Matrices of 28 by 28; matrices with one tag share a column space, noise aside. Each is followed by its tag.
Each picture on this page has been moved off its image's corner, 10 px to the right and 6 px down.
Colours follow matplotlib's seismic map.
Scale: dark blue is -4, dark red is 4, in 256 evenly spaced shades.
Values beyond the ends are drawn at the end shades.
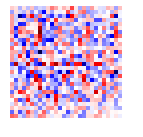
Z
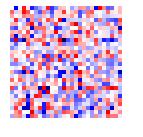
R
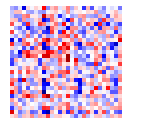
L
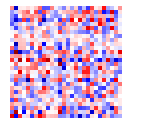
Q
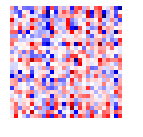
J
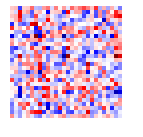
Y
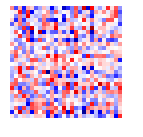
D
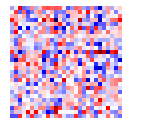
Q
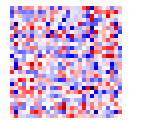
Y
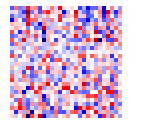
D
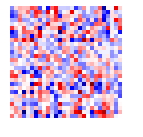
D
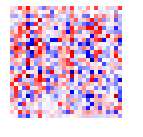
L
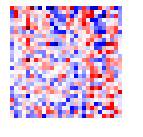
J
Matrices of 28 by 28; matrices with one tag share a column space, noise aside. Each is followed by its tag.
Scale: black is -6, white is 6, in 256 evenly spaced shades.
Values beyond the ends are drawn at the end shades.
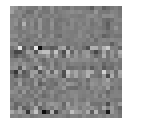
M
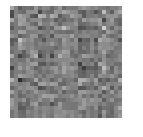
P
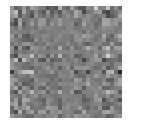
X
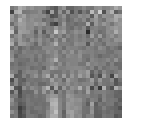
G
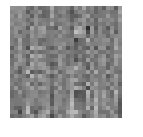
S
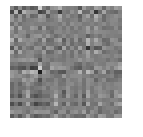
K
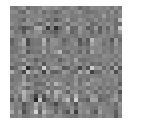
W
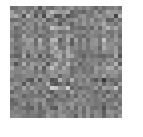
P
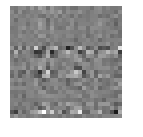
M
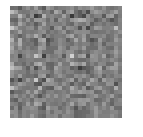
P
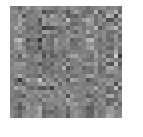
P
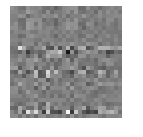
M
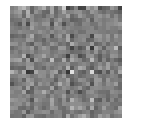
X
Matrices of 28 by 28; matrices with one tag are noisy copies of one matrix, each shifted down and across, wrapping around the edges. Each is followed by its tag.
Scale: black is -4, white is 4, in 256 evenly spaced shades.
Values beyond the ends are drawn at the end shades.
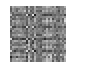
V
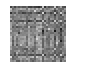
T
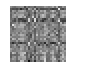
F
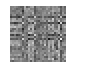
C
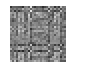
C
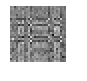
C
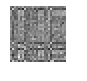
C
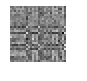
C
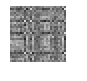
V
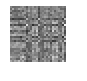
C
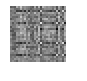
V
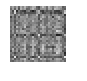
F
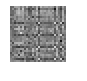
V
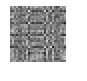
V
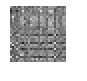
T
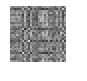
V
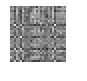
V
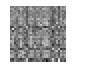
F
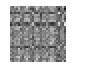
F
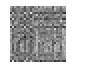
T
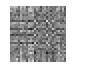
T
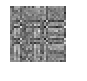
C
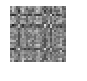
F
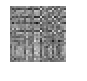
T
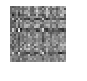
F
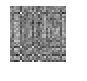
T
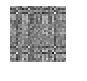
C
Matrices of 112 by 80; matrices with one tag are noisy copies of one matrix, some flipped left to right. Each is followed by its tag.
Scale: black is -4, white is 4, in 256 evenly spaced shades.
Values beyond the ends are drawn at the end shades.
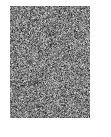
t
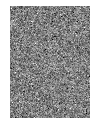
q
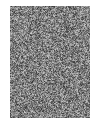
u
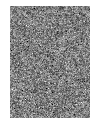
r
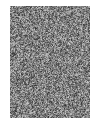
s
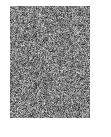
u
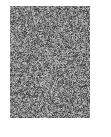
t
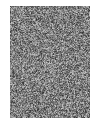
q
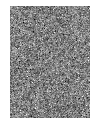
u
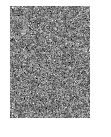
u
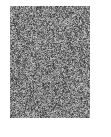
r
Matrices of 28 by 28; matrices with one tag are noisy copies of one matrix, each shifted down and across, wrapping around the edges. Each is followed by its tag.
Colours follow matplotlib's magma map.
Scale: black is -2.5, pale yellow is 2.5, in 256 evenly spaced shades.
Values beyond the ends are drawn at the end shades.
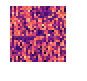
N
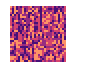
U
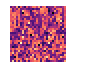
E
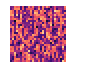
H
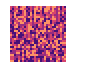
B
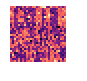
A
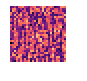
B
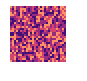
E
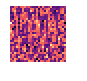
B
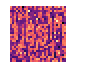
B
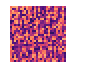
B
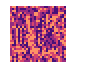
N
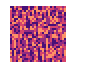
U
